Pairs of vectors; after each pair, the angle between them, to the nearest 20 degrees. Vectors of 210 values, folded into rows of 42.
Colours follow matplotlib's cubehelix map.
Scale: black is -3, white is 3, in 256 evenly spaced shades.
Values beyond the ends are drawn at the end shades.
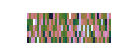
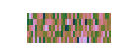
80 degrees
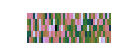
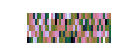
80 degrees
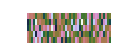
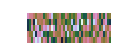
20 degrees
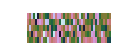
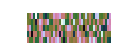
40 degrees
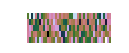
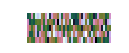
100 degrees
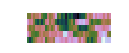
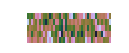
80 degrees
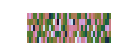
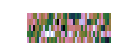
40 degrees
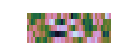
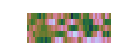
40 degrees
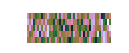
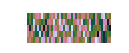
160 degrees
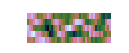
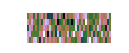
100 degrees
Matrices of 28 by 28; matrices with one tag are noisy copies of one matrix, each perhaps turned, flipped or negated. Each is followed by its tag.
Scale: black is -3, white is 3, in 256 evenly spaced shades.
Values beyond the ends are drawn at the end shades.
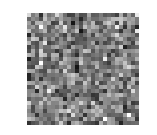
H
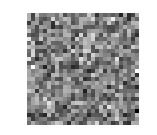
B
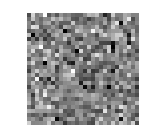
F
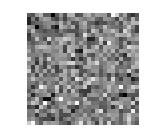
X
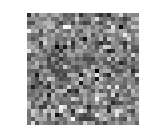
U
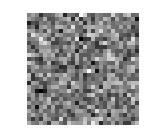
B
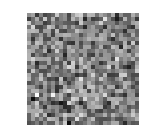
F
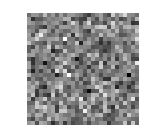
U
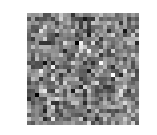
U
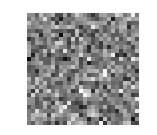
B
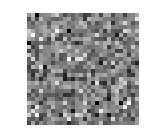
F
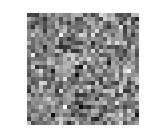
H
